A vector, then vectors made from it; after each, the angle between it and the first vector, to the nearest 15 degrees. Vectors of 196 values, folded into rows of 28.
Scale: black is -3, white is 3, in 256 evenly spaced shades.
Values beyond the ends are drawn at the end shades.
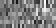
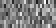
45 degrees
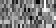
30 degrees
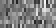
15 degrees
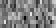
75 degrees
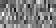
105 degrees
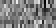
165 degrees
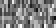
105 degrees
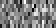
60 degrees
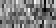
150 degrees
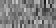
165 degrees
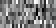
150 degrees
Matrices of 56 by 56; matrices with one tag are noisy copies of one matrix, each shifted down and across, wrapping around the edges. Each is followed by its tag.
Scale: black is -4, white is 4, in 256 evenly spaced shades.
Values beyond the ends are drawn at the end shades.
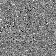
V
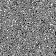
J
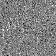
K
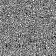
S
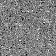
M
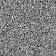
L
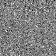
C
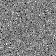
L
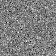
L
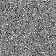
J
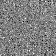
C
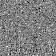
V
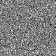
L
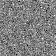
J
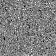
S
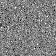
C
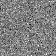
L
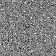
V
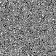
J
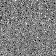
C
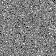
J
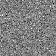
L
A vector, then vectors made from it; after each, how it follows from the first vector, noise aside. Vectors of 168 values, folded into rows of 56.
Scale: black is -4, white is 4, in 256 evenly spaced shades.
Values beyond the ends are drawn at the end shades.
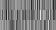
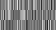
wrapped around, negated.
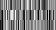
reversed, scaled up.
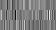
reversed, negated, partly zeroed.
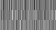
wrapped around, shrunk.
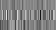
negated, partly zeroed.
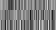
wrapped around.
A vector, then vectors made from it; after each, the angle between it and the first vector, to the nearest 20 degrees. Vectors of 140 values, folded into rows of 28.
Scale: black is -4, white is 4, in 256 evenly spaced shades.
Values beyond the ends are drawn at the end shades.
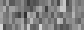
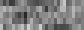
40 degrees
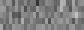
60 degrees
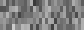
80 degrees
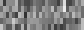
60 degrees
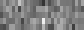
100 degrees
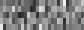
40 degrees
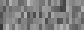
140 degrees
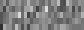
140 degrees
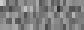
100 degrees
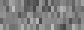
60 degrees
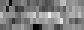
80 degrees
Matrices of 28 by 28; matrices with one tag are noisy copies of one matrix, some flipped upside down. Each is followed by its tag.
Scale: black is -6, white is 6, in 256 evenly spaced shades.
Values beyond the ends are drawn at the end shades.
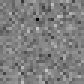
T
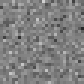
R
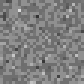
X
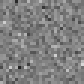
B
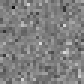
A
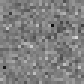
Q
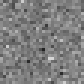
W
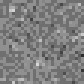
R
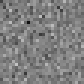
W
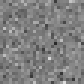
W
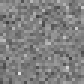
X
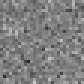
W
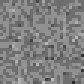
R
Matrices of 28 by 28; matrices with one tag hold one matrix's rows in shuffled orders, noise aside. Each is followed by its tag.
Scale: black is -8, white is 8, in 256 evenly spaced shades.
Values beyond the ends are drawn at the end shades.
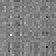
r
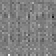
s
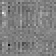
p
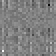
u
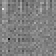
p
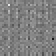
s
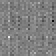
s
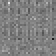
s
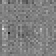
p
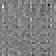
u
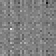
r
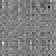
u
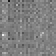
p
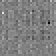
u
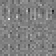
s
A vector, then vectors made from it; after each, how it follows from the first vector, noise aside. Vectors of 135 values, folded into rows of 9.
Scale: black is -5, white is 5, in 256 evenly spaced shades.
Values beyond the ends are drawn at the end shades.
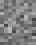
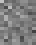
wrapped around, negated, partly zeroed.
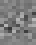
negated, partly zeroed.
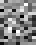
scaled up.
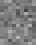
wrapped around, partly zeroed.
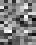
scaled up.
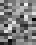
scaled up.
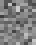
wrapped around.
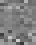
wrapped around, negated, partly zeroed.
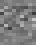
negated, partly zeroed.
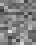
wrapped around.
